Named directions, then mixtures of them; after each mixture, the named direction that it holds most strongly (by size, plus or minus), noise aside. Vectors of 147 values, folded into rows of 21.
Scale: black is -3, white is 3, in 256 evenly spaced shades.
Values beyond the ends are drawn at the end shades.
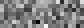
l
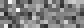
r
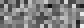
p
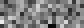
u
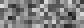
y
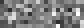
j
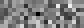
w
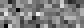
r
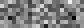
y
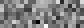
l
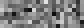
j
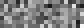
p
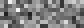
r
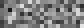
j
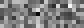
w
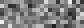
y
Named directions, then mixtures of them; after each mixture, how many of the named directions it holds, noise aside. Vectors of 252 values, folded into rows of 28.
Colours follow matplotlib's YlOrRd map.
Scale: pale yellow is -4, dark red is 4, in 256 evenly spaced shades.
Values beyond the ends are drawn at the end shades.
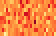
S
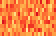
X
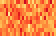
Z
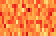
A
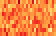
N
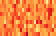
four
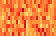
four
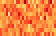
one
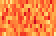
four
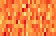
four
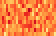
three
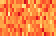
two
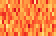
three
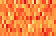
four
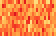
three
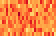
three
